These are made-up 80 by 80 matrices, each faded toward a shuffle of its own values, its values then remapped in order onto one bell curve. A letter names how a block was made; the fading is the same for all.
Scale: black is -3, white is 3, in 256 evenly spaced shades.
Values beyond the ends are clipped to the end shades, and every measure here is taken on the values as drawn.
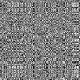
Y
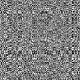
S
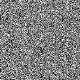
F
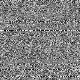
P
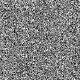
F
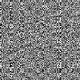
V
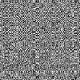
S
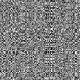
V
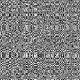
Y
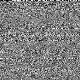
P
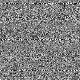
P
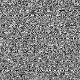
P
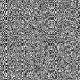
V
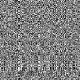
V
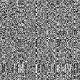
V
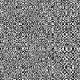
S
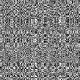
S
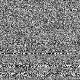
P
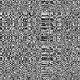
Y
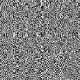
V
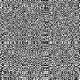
S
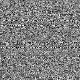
P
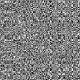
V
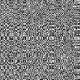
Y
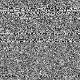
P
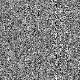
F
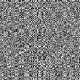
S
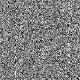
F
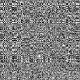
S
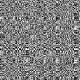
S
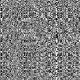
V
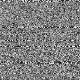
P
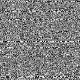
P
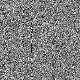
F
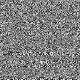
P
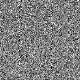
F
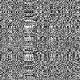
S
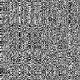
V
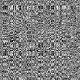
Y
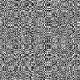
Y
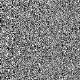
F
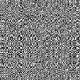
S
